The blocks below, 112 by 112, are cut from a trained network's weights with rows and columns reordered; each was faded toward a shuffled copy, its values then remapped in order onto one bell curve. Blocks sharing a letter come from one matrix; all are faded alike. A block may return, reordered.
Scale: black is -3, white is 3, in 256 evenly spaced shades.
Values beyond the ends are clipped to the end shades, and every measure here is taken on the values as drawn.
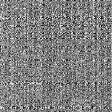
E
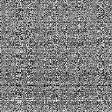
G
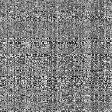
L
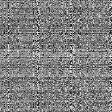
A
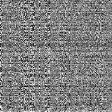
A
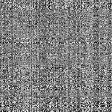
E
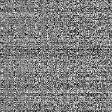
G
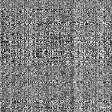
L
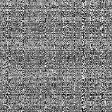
A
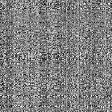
E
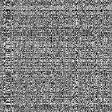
A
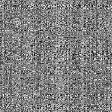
E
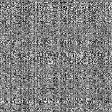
E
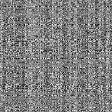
L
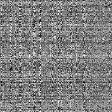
A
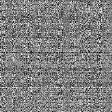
G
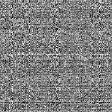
G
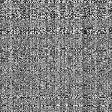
L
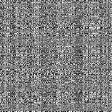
L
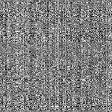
E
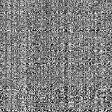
E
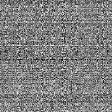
G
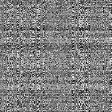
A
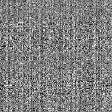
E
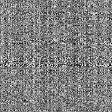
E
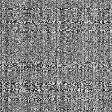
L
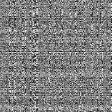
A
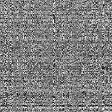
G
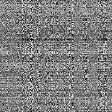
A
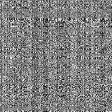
E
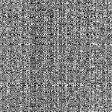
L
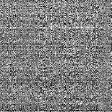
G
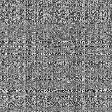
E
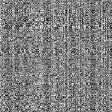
L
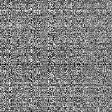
G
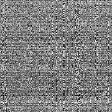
A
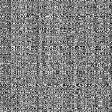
L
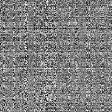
G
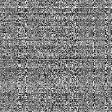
A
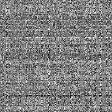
G
